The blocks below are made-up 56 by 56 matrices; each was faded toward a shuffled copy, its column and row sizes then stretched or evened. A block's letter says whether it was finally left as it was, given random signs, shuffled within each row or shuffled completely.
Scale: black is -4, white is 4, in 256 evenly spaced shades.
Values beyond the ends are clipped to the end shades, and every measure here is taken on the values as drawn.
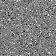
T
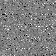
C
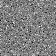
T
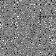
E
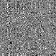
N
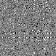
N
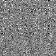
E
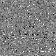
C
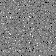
C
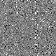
E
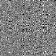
N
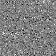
C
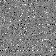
C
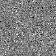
E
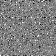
C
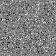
C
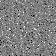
T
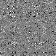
E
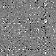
N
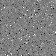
T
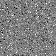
T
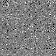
E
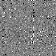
N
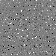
C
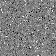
T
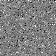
C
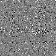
E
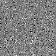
E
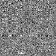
N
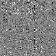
E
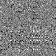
N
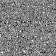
C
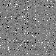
E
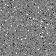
T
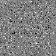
E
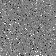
T
